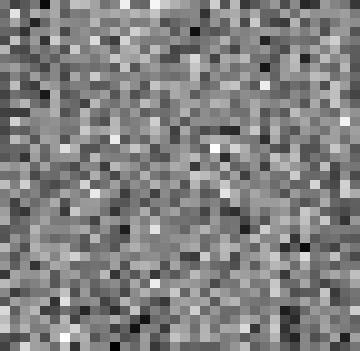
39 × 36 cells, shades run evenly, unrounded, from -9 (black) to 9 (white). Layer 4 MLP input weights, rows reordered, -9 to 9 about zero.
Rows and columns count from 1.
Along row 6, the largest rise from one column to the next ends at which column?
8
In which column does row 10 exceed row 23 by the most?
2
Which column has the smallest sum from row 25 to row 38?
30
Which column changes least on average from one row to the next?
6
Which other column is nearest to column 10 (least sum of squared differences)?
26
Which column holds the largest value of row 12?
34
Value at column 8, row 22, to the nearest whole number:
1
